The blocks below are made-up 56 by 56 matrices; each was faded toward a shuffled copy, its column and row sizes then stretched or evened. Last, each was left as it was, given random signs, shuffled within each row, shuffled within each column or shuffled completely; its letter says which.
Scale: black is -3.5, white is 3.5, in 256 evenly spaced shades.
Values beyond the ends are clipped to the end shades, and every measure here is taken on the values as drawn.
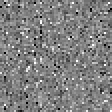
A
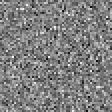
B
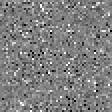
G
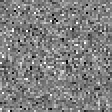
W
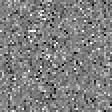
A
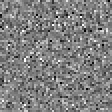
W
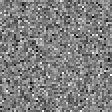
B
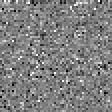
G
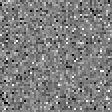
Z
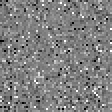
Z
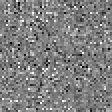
G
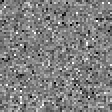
B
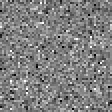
A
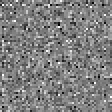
G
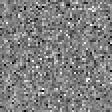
B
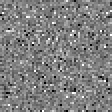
W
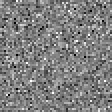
B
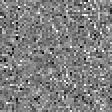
A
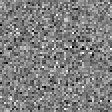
G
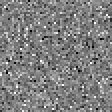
B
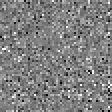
Z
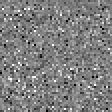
W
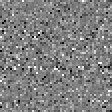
W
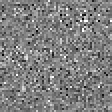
Z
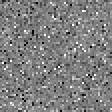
B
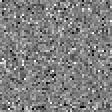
W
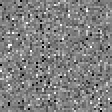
A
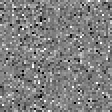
A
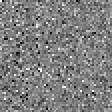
A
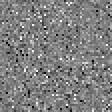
A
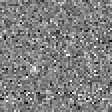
W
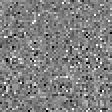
G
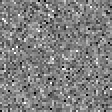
B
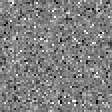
W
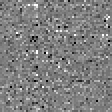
G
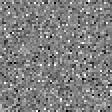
W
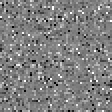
W
